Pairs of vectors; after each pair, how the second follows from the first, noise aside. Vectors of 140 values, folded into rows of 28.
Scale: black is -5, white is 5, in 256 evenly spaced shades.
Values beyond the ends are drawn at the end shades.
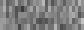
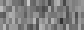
reversed.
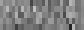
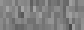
shrunk.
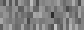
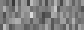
reversed, negated.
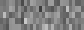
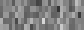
reversed, negated.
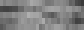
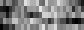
reversed, scaled up.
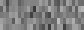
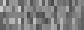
wrapped around, negated.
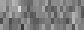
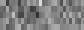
wrapped around, negated.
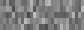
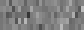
partly zeroed.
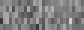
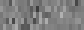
wrapped around, partly zeroed.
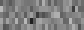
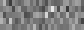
reversed, negated.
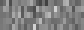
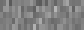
shrunk.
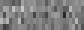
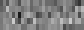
reversed.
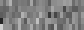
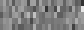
reversed, negated.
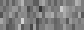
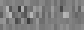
wrapped around, partly zeroed.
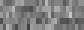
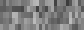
reversed.
